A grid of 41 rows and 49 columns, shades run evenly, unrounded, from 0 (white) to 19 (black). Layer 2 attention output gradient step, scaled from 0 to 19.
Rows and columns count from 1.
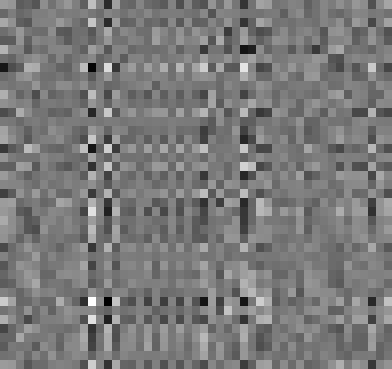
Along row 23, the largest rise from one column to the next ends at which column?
31
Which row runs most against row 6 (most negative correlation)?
32
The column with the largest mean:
14
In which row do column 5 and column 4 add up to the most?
26
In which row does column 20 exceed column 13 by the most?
23
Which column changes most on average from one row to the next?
12
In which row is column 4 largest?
36
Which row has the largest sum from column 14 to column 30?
34
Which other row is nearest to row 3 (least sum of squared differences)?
1
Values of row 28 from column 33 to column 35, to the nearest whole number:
13 12 10
